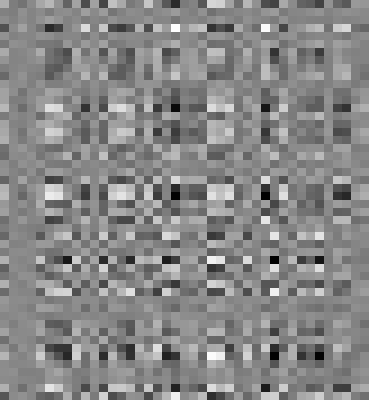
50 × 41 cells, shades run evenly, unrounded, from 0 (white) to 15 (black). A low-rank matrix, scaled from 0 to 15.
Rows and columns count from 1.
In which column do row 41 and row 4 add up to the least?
30
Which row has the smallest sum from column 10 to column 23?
4
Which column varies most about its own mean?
20
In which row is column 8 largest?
33
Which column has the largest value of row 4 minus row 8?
24
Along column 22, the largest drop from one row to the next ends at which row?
26
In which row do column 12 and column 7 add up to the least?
37
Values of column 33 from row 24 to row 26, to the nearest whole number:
8 8 6
